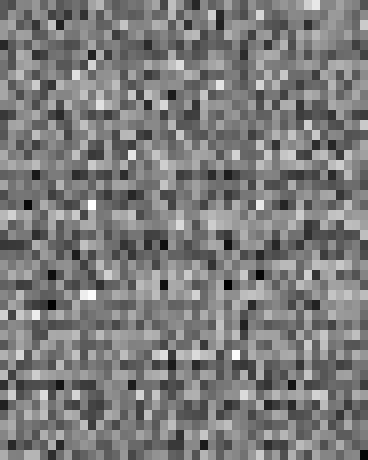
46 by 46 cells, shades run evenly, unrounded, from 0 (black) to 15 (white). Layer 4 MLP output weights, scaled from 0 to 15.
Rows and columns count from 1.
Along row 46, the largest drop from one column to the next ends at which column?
46
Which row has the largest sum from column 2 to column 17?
22
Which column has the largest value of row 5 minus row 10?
36
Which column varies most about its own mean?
12
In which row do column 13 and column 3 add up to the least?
29
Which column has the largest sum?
33
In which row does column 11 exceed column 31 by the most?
6
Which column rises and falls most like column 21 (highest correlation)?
1
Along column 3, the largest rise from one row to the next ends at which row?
30
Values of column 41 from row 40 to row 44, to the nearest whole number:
12 11 7 10 8
